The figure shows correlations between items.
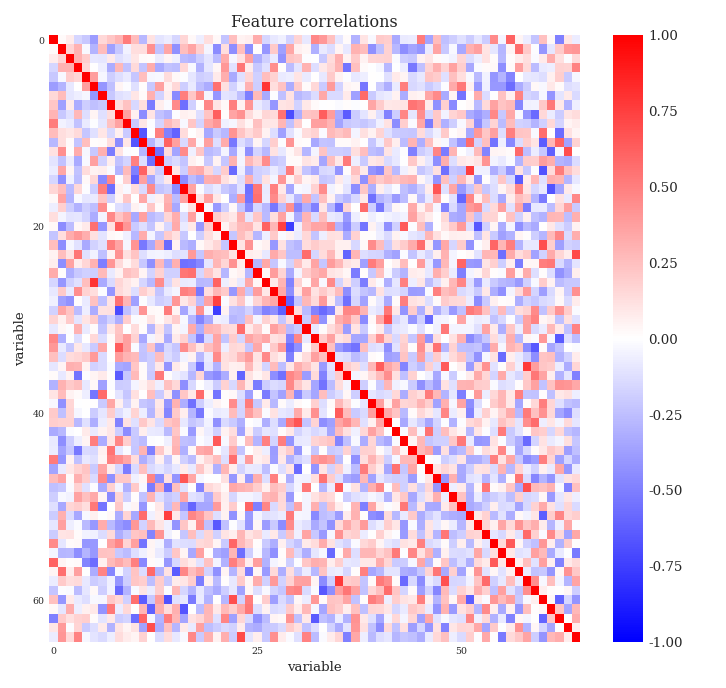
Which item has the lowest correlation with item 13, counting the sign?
12
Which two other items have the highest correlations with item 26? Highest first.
5, 20
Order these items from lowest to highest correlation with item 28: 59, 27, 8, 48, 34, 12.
59, 12, 34, 48, 27, 8
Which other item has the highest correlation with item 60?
22
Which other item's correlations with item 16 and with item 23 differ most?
61
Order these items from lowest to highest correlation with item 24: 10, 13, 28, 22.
28, 10, 13, 22
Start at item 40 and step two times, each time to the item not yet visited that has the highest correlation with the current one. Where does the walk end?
58
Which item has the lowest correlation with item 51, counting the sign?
60
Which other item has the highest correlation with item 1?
57
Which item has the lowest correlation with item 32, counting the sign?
62
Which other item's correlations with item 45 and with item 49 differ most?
7
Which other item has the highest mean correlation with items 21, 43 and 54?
8
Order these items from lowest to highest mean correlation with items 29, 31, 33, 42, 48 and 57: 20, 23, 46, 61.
20, 61, 23, 46
